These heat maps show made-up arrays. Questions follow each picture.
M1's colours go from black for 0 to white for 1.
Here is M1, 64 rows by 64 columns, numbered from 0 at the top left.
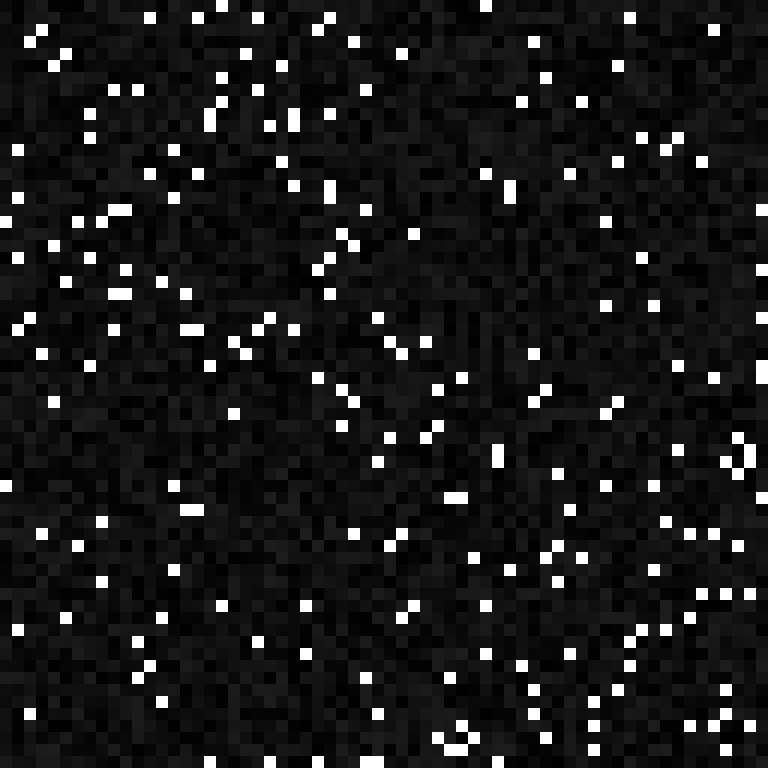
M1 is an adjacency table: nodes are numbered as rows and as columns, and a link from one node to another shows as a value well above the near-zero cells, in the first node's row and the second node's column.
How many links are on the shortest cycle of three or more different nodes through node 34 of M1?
8
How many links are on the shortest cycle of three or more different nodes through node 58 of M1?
6
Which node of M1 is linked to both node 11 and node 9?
node 7
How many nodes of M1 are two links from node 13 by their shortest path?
4
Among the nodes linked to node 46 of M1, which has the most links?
node 45
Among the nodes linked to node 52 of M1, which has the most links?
node 1
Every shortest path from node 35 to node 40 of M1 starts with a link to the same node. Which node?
node 28
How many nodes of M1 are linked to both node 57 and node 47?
0
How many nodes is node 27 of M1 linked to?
6
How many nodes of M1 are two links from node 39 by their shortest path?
3
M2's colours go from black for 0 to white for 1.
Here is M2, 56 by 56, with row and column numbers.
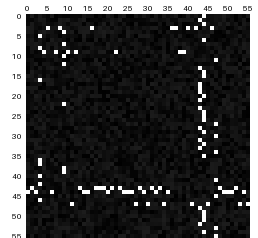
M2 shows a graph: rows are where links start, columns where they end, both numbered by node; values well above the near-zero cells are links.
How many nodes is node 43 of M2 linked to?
12
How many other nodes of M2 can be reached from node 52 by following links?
12
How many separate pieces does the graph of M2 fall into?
5
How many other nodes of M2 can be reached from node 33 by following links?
12
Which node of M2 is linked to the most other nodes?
node 44
